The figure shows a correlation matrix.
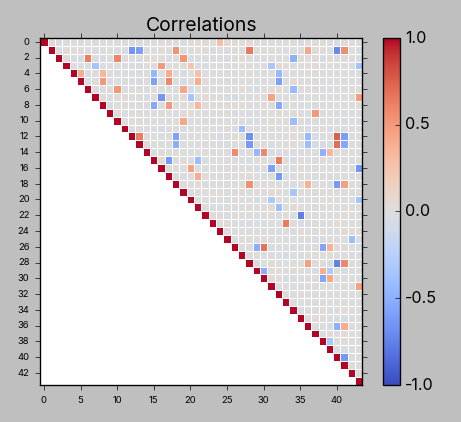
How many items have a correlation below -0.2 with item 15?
5
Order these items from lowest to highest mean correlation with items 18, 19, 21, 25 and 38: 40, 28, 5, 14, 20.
40, 14, 20, 5, 28
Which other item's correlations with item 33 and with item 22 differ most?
35
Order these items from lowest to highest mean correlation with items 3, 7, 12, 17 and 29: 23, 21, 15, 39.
15, 39, 23, 21
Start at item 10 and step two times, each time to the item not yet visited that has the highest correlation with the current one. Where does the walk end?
6
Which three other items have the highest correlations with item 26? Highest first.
30, 14, 39
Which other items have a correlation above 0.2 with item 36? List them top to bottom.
1, 18, 28, 41
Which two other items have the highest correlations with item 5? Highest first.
17, 8
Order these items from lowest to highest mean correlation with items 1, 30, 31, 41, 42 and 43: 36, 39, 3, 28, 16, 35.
16, 3, 35, 39, 36, 28
